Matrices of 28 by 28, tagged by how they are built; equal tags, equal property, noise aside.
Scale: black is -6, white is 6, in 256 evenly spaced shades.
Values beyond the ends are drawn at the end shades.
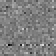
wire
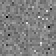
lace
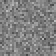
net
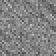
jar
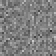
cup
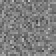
cup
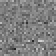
wire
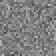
net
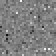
lace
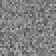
net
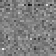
wire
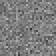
cup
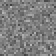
net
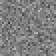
net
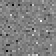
lace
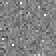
lace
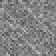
jar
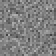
cup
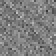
jar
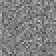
cup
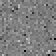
lace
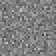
cup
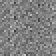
cup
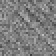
jar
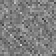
jar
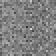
cup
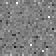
lace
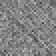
jar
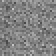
cup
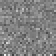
wire
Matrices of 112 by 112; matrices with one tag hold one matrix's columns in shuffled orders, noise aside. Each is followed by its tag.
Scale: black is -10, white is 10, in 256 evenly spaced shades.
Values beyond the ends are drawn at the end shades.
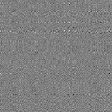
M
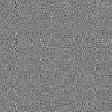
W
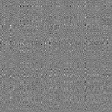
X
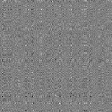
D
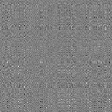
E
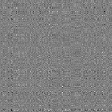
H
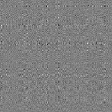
X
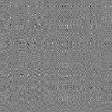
X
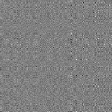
W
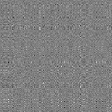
E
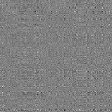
H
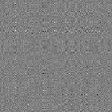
M
